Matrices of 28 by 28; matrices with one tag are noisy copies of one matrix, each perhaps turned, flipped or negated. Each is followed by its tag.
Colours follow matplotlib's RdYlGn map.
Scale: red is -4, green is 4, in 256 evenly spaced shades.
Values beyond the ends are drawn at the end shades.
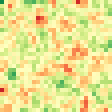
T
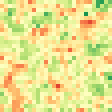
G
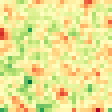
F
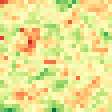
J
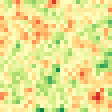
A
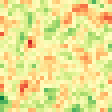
G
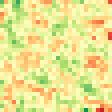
G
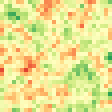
A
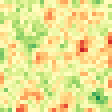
A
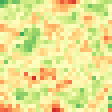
J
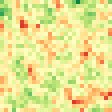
G
